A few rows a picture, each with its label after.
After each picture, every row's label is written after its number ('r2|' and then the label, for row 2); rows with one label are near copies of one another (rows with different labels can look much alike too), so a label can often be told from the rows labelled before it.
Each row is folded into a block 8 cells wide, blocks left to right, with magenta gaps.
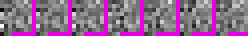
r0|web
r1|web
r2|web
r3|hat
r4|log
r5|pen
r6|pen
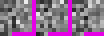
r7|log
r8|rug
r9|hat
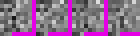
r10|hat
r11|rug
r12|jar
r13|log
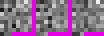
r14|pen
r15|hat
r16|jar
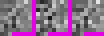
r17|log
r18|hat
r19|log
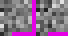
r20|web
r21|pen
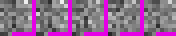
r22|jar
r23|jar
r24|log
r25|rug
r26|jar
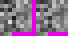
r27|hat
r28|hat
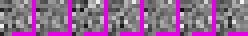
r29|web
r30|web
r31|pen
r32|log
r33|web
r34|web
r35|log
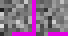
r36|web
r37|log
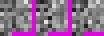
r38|jar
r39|hat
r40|pen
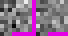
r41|pen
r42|web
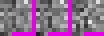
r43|jar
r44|jar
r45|log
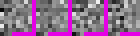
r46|web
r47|jar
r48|rug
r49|hat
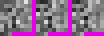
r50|log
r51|hat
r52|hat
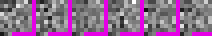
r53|rug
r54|hat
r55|jar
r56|log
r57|web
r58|web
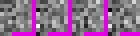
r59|hat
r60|web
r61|log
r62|web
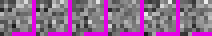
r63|pen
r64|pen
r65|log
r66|web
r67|rug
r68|jar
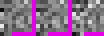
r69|web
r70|web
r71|rug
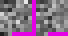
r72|rug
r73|hat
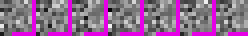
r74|web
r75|pen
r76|hat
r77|web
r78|hat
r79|rug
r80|hat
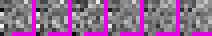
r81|web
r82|web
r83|rug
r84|web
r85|pen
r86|pen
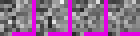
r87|hat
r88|log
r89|rug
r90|rug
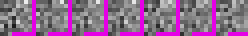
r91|log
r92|jar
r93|log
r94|log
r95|pen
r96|pen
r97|hat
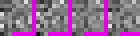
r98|web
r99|rug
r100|jar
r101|web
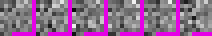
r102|pen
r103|pen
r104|web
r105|jar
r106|jar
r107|hat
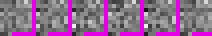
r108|jar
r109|web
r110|web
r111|rug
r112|web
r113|jar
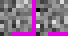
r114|pen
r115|web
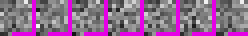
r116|jar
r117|web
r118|rug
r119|pen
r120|rug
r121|log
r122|jar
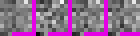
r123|jar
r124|rug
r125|jar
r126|jar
